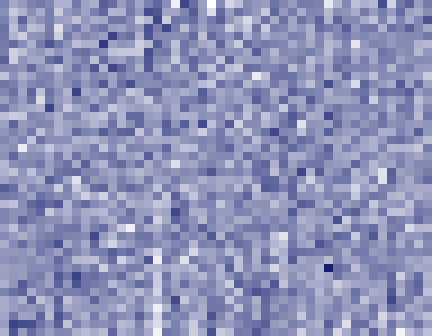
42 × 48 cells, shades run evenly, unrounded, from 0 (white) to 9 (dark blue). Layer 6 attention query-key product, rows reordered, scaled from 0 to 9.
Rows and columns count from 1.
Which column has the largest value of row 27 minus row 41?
39
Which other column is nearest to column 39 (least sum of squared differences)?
36
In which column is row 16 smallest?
34
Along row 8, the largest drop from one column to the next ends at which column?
2
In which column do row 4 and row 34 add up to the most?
37
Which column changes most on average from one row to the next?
12
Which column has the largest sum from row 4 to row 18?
6
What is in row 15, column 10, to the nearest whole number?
3
